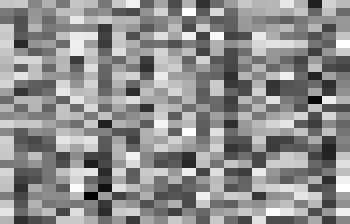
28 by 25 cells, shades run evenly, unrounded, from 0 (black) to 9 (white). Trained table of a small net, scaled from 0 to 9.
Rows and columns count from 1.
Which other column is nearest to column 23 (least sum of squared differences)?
15
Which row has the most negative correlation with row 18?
21
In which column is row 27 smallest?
8
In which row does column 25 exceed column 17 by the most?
24
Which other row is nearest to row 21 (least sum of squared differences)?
20
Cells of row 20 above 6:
8
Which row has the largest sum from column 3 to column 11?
13
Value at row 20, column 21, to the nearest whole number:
7
